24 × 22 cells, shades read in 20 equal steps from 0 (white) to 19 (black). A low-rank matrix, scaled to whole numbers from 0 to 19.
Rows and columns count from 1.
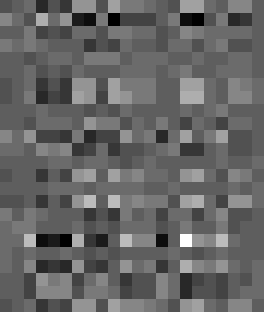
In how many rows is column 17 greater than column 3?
9
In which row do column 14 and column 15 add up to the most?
19
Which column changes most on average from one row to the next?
16
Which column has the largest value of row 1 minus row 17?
4
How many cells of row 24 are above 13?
2
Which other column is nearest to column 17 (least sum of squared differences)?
7
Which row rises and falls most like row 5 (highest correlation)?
10
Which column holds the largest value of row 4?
8
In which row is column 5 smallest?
23
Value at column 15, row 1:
13
